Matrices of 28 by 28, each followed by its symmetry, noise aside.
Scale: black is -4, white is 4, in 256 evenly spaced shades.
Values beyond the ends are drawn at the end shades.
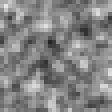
no symmetry.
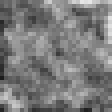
symmetric across the other diagonal.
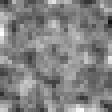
symmetric across the other diagonal.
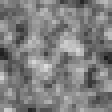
same after a half turn.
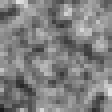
symmetric across the other diagonal.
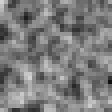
no symmetry.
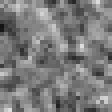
no symmetry.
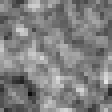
symmetric across the other diagonal.
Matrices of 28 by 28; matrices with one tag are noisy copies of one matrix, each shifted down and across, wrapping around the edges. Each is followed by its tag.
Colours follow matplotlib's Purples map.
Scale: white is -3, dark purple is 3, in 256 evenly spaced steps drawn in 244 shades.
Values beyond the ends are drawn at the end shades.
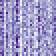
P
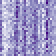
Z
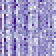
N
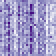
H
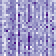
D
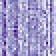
N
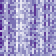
H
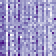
D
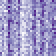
Z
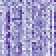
N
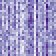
D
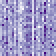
D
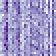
N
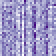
N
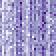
H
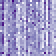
N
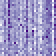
D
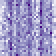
Z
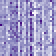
P
